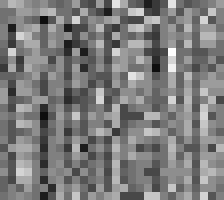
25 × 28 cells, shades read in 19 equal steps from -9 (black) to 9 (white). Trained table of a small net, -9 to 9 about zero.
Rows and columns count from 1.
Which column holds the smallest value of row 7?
11
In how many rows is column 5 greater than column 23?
17
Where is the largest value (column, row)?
22, 7
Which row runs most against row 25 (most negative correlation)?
2
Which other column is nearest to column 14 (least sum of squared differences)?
12
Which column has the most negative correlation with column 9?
5
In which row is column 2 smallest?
4
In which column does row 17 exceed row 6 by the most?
20
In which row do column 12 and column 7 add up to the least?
24
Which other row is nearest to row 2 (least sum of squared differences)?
10
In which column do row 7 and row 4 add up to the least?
9
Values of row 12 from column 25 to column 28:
-1 5 1 1
